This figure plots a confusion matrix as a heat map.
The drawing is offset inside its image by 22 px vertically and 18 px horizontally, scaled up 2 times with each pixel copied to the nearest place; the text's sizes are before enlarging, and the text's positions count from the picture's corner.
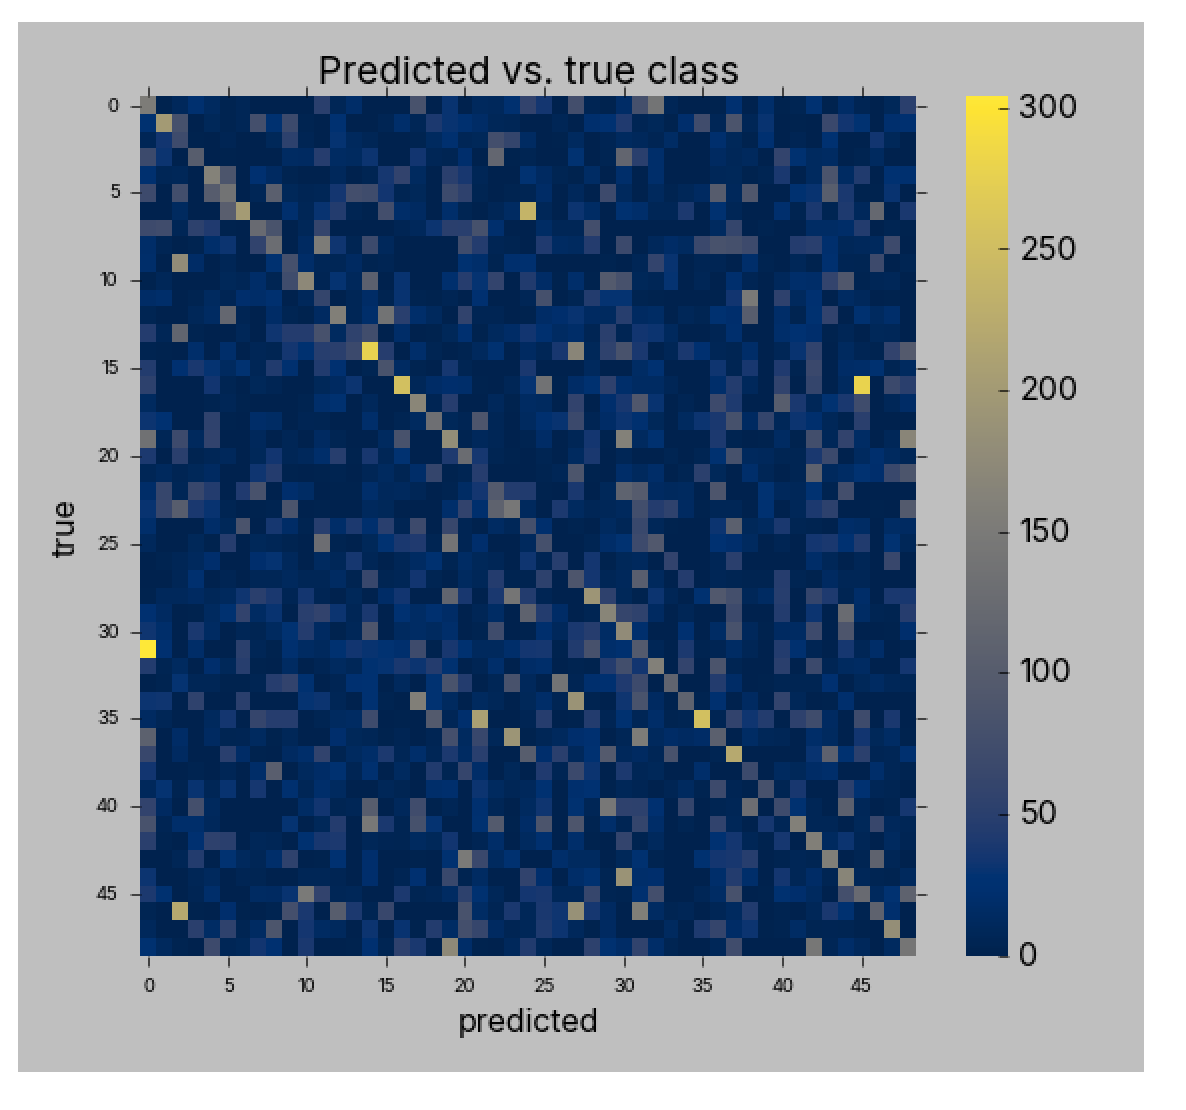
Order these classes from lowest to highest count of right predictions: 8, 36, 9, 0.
9, 36, 8, 0
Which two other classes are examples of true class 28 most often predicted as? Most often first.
23, 19
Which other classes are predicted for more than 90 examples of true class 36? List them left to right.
0, 23, 31
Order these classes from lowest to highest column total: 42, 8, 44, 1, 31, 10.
1, 10, 8, 44, 42, 31
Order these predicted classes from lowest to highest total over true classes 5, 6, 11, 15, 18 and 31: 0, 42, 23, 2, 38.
23, 2, 42, 38, 0
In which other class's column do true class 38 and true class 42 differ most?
8
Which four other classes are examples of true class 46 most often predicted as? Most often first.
2, 27, 31, 12
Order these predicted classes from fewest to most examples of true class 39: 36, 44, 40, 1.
40, 1, 44, 36
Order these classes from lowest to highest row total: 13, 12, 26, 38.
26, 38, 13, 12
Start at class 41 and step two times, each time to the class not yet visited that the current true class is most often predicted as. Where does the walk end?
27
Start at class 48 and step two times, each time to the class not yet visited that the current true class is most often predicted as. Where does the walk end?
30
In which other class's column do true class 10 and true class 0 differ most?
32
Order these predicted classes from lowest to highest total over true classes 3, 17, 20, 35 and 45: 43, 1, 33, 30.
33, 1, 43, 30
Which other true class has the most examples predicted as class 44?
29
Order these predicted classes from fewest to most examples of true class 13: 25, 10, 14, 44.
44, 25, 10, 14
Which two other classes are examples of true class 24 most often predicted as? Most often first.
37, 6
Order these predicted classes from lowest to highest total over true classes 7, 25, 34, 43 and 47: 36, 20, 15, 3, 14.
15, 14, 36, 3, 20
